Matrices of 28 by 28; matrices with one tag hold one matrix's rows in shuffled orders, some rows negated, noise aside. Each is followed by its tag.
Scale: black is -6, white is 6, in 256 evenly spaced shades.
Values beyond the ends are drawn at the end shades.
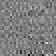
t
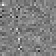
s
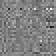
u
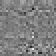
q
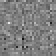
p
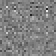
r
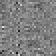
s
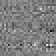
u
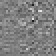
q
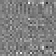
t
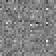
r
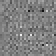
t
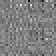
t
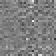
q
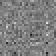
r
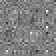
r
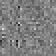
s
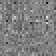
r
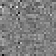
s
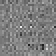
t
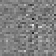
q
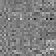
u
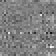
u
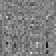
r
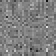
r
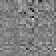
q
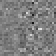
q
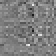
q
